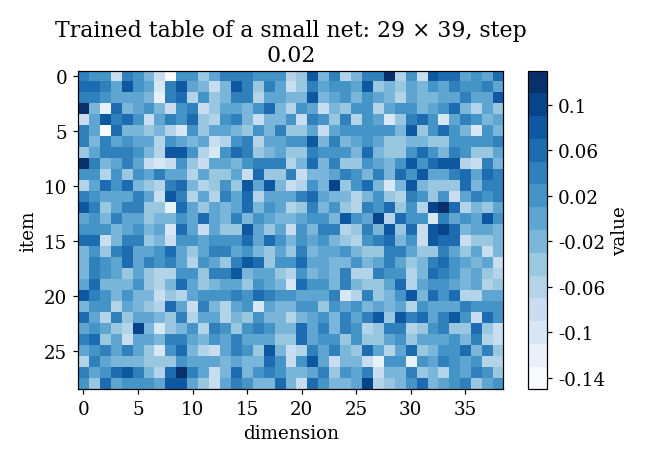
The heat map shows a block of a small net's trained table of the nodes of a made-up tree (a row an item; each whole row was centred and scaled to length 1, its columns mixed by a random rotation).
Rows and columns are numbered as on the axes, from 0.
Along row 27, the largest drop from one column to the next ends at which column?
27
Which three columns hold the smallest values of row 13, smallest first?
32, 28, 6
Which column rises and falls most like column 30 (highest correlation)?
26
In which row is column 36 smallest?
5
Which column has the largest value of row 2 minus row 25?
38
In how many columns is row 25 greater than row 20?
15
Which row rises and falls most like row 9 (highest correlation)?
22
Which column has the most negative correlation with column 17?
7
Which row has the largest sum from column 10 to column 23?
20
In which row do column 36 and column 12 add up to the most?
23
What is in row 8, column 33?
0.08
